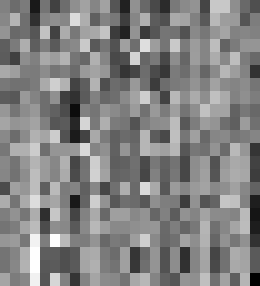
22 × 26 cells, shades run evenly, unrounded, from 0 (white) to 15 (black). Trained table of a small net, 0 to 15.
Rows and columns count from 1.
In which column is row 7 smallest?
6
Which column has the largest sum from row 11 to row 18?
26
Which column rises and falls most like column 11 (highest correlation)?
1
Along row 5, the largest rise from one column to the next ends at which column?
15
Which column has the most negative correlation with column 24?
19
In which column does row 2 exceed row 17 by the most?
4
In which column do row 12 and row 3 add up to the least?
9
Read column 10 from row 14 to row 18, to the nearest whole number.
3 7 3 5 4
